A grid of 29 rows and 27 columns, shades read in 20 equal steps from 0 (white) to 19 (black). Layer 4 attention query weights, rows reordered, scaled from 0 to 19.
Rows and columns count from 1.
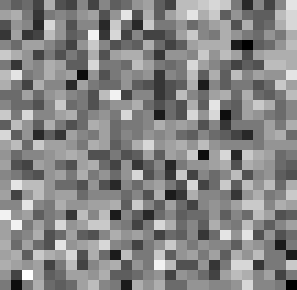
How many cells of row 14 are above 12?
4
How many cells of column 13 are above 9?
15
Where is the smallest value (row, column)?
28, 3
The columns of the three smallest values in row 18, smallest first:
13, 17, 22
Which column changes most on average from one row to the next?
2
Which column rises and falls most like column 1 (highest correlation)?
12
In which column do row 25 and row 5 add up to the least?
9
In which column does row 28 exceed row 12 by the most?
20
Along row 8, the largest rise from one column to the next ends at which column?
8
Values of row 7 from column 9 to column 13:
3 10 10 11 5
